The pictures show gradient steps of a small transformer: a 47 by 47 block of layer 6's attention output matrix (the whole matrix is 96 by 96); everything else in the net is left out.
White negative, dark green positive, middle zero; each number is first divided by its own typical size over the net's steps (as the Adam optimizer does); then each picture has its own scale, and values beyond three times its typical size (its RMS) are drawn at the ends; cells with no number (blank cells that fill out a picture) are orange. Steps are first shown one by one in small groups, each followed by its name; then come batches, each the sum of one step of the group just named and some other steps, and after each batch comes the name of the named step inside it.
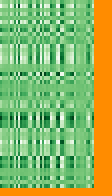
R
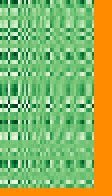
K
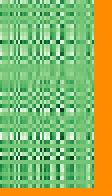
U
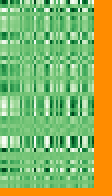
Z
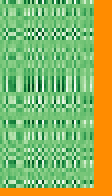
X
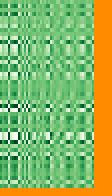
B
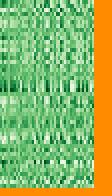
Z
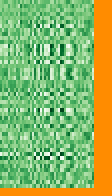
U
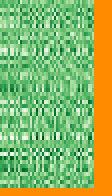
U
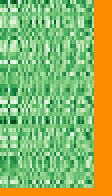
K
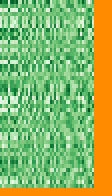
K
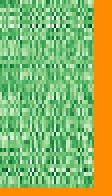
Z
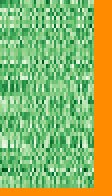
Z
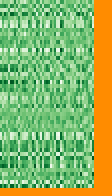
U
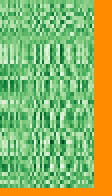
R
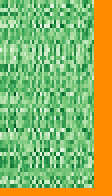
U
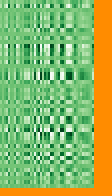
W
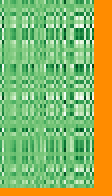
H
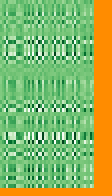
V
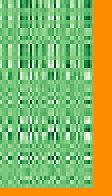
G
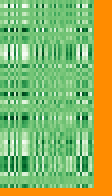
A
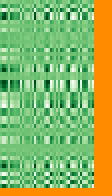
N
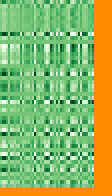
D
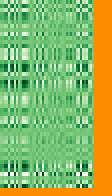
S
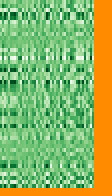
N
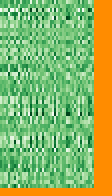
V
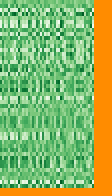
H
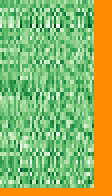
V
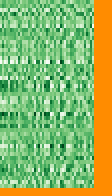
H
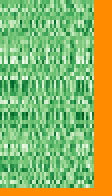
D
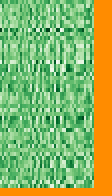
V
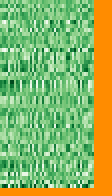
S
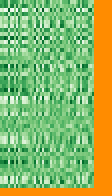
S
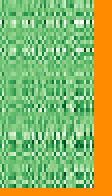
V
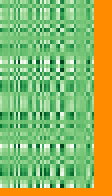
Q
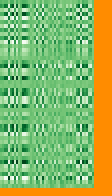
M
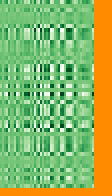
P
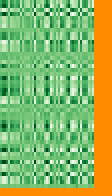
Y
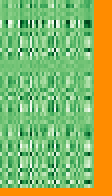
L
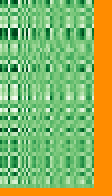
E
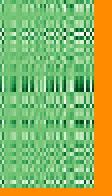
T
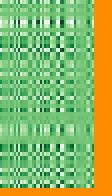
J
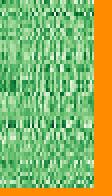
P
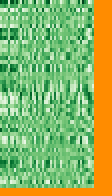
E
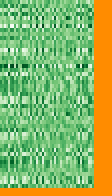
M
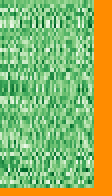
L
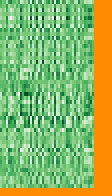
P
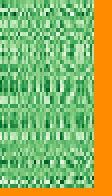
Y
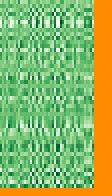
J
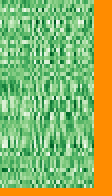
L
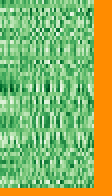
Y
